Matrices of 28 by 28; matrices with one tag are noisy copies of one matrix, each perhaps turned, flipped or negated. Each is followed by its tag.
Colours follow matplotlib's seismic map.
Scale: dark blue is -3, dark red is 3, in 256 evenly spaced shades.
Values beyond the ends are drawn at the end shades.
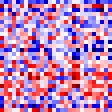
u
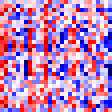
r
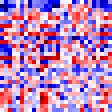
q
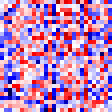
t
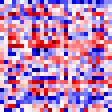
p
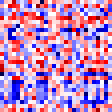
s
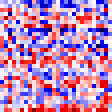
r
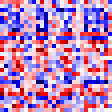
s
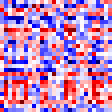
s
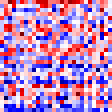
r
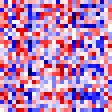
s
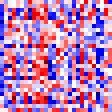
p
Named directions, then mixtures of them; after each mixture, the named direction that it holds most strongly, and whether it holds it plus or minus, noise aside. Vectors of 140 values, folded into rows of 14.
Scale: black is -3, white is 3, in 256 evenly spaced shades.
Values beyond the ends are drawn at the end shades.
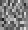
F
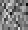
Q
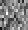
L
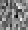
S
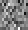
Q, plus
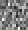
S, plus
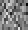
Q, plus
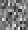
S, plus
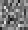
F, minus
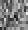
L, plus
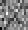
L, plus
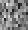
Q, plus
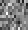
L, plus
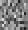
F, minus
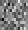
F, plus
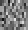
F, plus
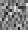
Q, minus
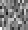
L, minus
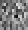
S, plus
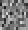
F, plus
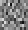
F, minus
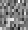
L, minus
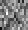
L, plus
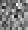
S, plus
